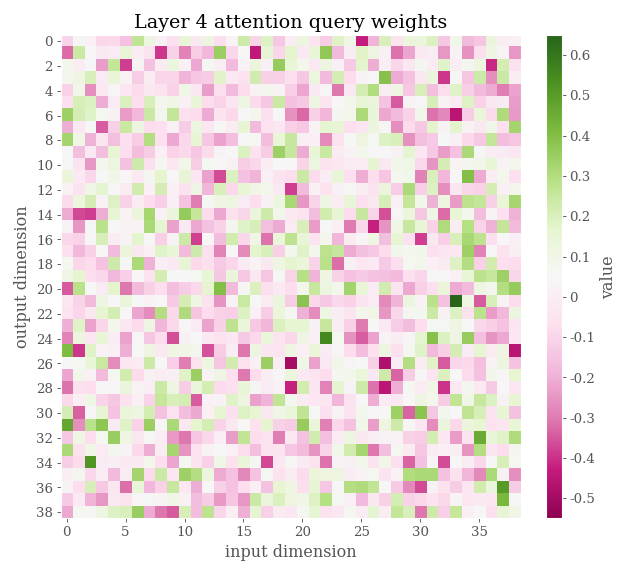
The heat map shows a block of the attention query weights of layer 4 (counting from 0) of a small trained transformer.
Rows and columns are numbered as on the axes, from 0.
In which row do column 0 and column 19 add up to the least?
28
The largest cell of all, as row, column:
21, 33
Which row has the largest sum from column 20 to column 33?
35
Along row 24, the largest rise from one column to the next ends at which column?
22
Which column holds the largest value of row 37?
37
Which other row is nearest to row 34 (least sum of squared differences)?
3
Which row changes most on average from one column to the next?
31
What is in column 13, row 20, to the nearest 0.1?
0.4
